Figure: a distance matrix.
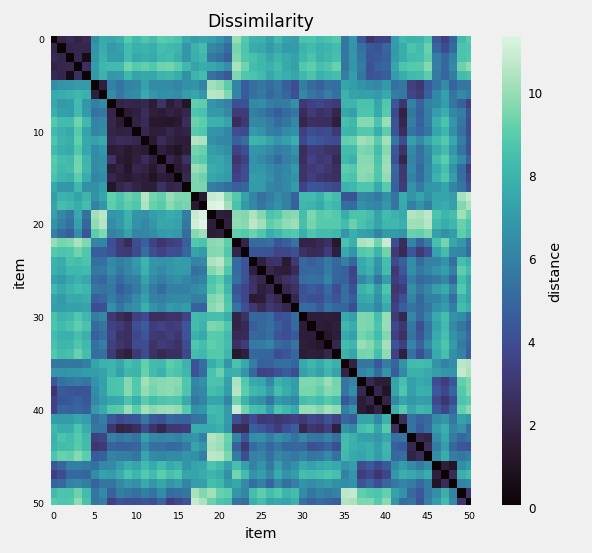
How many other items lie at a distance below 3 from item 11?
9
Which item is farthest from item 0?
22
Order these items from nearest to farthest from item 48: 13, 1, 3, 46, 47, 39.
46, 47, 39, 1, 3, 13
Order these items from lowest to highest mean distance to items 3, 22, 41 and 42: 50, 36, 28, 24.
28, 24, 36, 50
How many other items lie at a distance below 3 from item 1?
4
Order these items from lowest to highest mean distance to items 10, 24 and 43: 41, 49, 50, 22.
41, 22, 50, 49
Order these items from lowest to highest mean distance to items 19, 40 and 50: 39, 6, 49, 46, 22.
39, 46, 49, 6, 22
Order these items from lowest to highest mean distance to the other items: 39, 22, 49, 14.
14, 22, 39, 49
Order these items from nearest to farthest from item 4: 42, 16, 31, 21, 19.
21, 19, 16, 42, 31
